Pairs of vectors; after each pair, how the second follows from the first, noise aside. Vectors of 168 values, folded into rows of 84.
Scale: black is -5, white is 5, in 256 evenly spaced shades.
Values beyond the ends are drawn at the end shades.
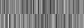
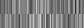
reversed, negated.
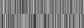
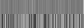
partly zeroed.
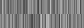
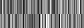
scaled up.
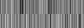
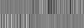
partly zeroed.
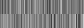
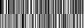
reversed, negated, scaled up.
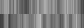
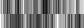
reversed, negated, scaled up.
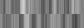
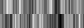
reversed, negated, scaled up.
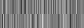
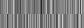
reversed, negated.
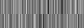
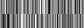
reversed, negated, scaled up.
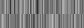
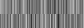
wrapped around.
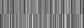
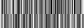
reversed, negated, scaled up.
